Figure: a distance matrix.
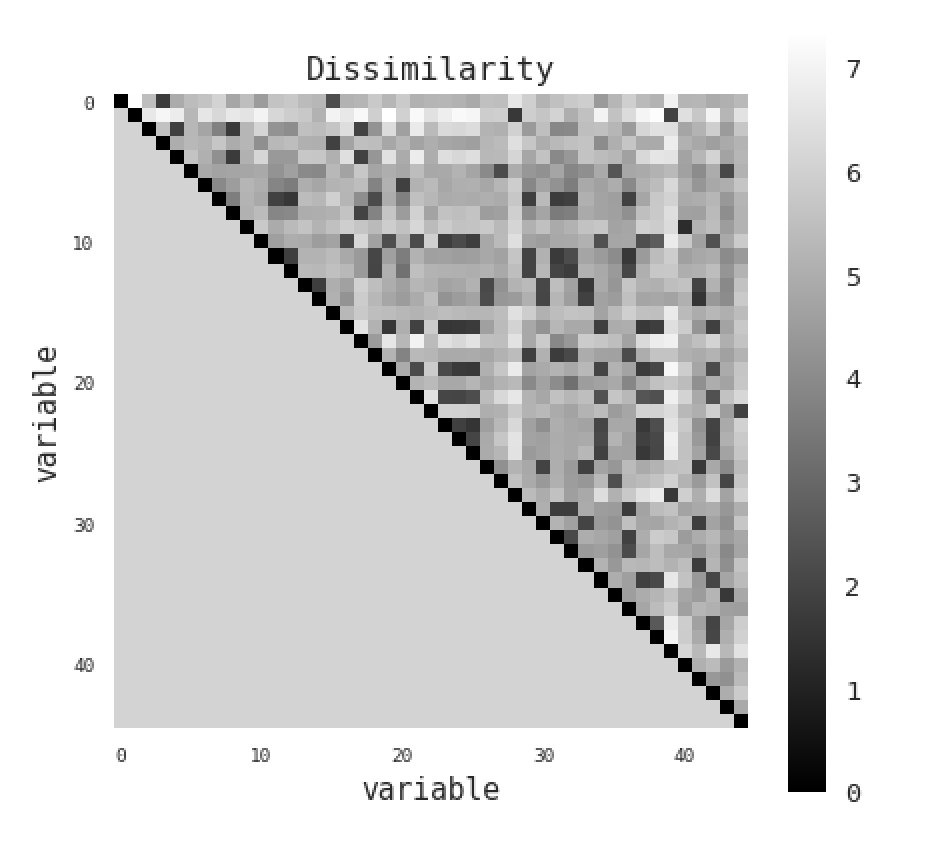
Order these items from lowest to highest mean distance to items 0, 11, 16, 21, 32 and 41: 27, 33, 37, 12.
37, 12, 33, 27
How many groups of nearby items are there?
10
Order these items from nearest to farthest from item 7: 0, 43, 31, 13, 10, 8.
31, 8, 43, 10, 13, 0
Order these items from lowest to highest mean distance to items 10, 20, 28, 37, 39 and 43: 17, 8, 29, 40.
29, 8, 40, 17
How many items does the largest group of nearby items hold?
11
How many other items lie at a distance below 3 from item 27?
3
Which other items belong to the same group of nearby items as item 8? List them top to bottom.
2, 4, 17
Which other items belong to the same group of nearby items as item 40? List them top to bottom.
9
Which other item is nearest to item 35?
43
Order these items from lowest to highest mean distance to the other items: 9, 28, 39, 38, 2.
38, 2, 9, 28, 39
